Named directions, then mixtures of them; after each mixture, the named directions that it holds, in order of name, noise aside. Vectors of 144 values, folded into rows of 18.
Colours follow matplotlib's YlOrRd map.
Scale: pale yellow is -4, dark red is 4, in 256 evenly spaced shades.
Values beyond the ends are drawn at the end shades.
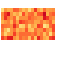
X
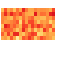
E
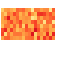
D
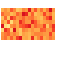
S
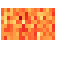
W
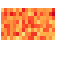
E.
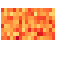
E.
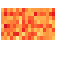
E.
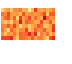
W, X.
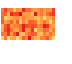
E, X.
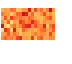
S.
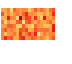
W, X.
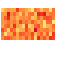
D, X.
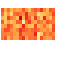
W.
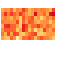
E.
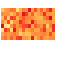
S.
